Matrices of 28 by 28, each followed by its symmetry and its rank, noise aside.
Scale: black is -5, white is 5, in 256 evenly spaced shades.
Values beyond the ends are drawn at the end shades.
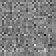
antisymmetric, rank six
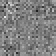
no symmetry, rank six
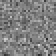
no symmetry, rank six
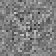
no symmetry, rank six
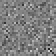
symmetric, rank eight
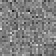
no symmetry, rank six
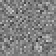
symmetric, rank six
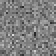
no symmetry, rank seven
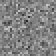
no symmetry, rank seven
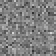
antisymmetric, rank eight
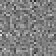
antisymmetric, rank six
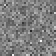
symmetric, rank eight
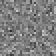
antisymmetric, rank eight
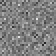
symmetric, rank six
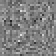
antisymmetric, rank eight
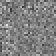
no symmetry, rank eight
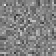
symmetric, rank seven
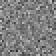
no symmetry, rank eight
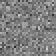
no symmetry, rank seven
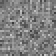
symmetric, rank eight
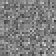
symmetric, rank six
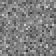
symmetric, rank eight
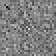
symmetric, rank eight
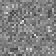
symmetric, rank eight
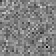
symmetric, rank eight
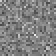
symmetric, rank seven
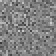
symmetric, rank eight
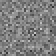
symmetric, rank eight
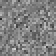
symmetric, rank eight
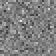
no symmetry, rank seven
